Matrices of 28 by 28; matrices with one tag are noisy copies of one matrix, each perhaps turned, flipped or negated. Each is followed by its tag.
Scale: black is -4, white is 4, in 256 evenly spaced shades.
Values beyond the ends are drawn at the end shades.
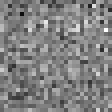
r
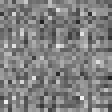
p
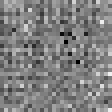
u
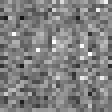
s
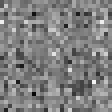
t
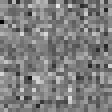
p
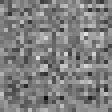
r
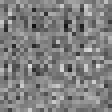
r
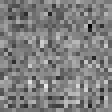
r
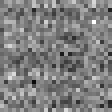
s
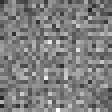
u
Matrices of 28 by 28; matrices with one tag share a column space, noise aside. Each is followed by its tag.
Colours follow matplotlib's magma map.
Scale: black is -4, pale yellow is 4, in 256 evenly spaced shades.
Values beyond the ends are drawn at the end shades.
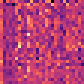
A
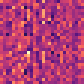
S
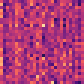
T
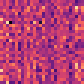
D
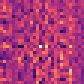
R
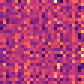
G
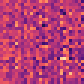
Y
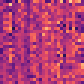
G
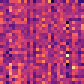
G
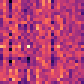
R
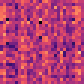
S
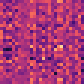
Y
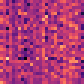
Y
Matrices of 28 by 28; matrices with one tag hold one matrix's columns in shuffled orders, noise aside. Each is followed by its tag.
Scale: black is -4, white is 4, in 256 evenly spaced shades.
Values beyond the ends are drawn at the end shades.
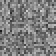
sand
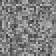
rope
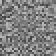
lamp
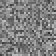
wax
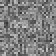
rope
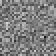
lamp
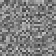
lamp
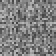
sand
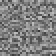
lamp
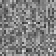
sand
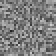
wax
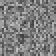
rope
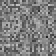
rope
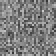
sand
